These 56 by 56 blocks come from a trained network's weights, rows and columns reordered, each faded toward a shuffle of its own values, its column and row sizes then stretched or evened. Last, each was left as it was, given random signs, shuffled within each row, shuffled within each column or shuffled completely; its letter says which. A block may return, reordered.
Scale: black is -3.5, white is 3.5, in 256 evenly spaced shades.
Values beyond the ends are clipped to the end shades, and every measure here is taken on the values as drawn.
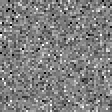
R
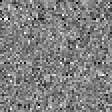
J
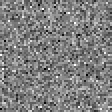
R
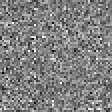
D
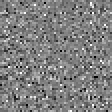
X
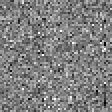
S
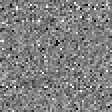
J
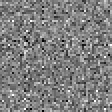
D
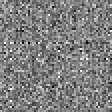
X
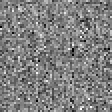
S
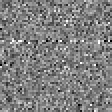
J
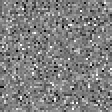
R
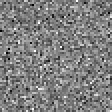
R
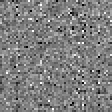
D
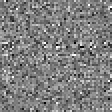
D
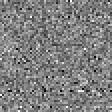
J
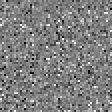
S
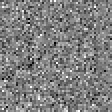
S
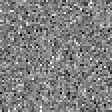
R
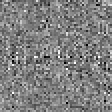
X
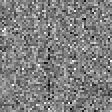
S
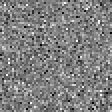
R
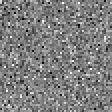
R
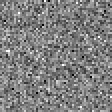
R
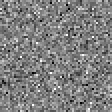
R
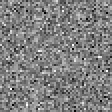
R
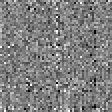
X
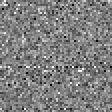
J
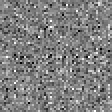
X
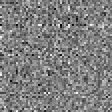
X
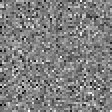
X
